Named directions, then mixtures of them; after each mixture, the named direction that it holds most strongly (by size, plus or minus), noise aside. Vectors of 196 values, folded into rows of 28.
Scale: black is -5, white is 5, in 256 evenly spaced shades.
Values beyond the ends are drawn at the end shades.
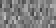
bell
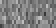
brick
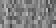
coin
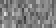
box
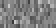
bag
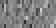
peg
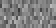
bell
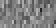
peg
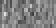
box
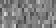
box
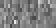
bag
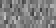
bell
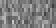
brick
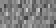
peg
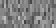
brick
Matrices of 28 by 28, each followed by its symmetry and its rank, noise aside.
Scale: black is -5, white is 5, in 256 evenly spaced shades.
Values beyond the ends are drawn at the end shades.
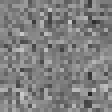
antisymmetric, rank six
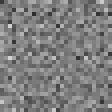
no symmetry, rank five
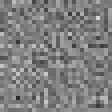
antisymmetric, rank six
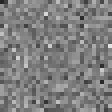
no symmetry, rank seven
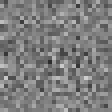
no symmetry, rank five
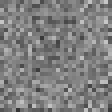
no symmetry, rank five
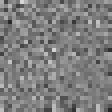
no symmetry, rank six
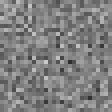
symmetric, rank six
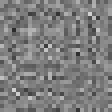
symmetric, rank five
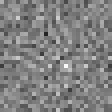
symmetric, rank seven
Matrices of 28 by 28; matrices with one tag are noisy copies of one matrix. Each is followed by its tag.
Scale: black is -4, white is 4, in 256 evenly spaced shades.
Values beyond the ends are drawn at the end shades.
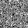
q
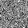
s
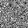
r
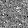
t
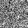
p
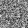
s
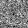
q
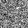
t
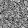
s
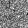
p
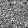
r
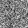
p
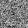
q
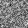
r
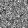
s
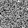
s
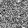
s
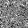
r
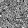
s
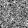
r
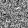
t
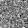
s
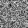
r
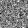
s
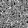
q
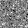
p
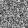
s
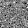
r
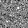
t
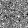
p
